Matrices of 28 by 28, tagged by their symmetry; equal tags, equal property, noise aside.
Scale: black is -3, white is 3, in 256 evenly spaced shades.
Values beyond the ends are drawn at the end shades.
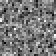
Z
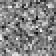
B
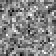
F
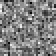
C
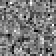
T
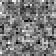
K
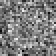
B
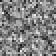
Z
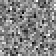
Z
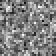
F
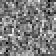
Z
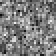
Z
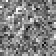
F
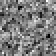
B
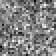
F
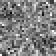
Z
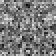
K
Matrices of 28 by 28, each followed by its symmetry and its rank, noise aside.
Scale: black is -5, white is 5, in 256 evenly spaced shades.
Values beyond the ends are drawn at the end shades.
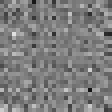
no symmetry, rank three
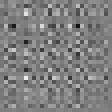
antisymmetric, rank two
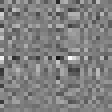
no symmetry, rank two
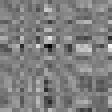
no symmetry, rank two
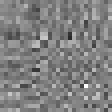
symmetric, rank three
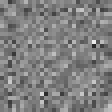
symmetric, rank four
